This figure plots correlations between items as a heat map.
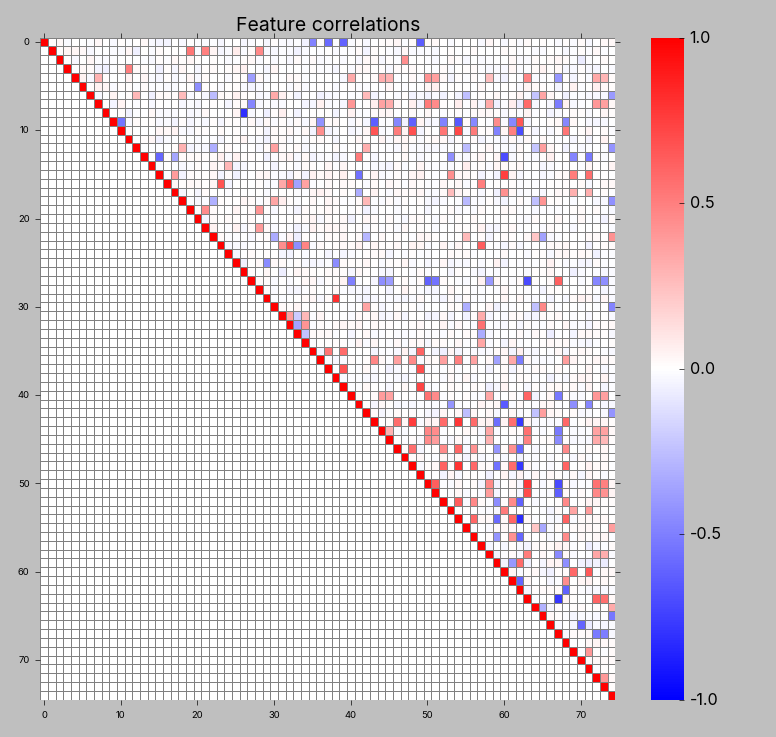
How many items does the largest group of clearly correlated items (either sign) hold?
13
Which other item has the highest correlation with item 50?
63
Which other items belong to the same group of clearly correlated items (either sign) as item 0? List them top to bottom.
35, 37, 39, 49
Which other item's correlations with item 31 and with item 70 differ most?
66
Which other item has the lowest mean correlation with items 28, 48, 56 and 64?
62
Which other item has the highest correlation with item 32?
23
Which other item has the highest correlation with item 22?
74
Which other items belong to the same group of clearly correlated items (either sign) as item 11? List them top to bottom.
3
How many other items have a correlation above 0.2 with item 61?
9
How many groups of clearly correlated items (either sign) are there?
14
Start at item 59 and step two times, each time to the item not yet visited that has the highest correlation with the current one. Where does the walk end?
9
